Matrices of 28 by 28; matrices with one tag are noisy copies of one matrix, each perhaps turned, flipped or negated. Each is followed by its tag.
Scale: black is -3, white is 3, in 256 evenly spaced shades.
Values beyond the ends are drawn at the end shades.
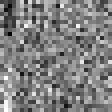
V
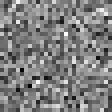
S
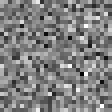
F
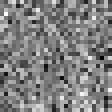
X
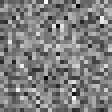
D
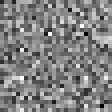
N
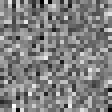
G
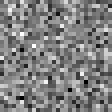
S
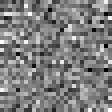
G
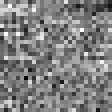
V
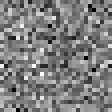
D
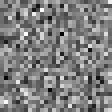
N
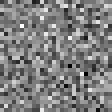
F
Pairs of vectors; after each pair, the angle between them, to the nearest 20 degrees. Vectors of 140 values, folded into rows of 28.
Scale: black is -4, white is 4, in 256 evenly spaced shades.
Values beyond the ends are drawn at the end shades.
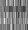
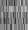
140 degrees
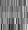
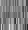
160 degrees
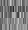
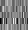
80 degrees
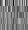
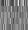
60 degrees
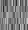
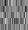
60 degrees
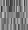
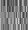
60 degrees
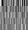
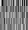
20 degrees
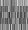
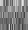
60 degrees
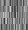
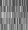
80 degrees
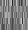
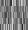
140 degrees
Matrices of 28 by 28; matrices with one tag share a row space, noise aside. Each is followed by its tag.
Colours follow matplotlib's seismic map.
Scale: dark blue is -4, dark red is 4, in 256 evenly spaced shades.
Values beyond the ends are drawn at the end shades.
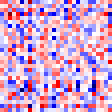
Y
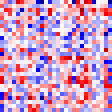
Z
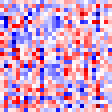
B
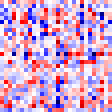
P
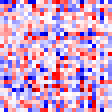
P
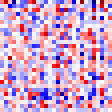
P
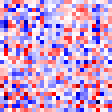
B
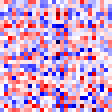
P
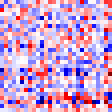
Z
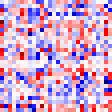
Z
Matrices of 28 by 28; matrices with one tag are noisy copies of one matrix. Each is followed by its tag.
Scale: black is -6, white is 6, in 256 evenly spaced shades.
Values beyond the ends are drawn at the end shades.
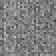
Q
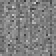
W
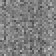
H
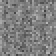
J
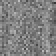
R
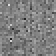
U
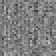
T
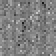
J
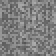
U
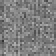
Q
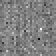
W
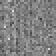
W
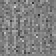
W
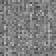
T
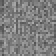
Q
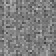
Q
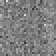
H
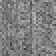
U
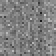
H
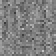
J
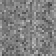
U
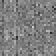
Q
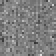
Q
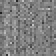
W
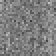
H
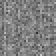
T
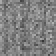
J
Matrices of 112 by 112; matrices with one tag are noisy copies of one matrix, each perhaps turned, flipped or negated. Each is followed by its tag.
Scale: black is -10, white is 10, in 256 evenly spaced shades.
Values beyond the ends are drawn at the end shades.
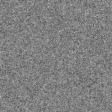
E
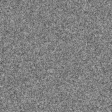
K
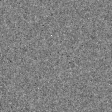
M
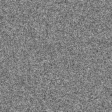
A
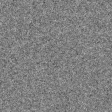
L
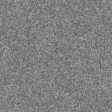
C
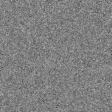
A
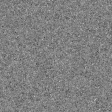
C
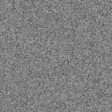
C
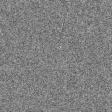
A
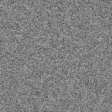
M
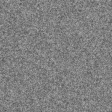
K
